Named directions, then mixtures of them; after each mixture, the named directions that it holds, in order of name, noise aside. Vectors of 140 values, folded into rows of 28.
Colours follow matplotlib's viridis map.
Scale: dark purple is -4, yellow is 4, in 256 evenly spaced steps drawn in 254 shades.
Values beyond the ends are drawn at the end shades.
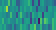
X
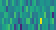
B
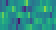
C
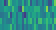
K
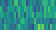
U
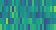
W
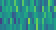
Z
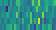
X.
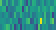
B.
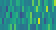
K, X.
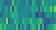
W.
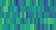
U, X.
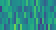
B, U, Z.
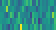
B, X.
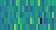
B, X.
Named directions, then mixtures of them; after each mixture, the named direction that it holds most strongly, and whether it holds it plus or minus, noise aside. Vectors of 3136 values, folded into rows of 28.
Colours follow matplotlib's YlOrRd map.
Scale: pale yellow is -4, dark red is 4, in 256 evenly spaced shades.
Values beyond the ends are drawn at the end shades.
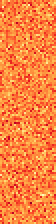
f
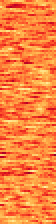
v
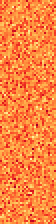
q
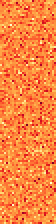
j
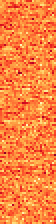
j, minus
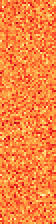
f, plus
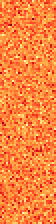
j, minus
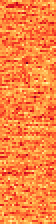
v, plus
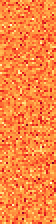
j, plus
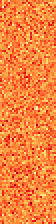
f, plus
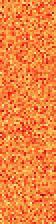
f, minus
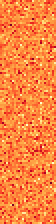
j, minus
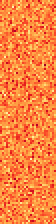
q, plus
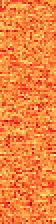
f, plus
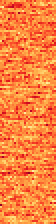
v, plus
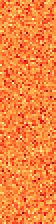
j, plus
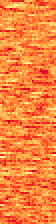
v, minus
